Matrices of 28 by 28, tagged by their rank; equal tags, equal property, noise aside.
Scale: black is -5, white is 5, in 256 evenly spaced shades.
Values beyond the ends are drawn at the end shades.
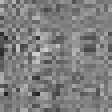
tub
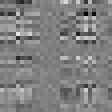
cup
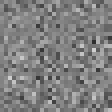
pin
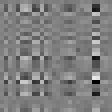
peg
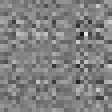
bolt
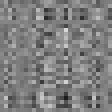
cup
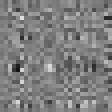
bolt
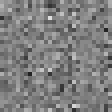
pin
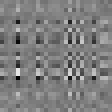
peg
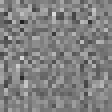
pin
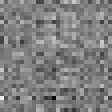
bolt
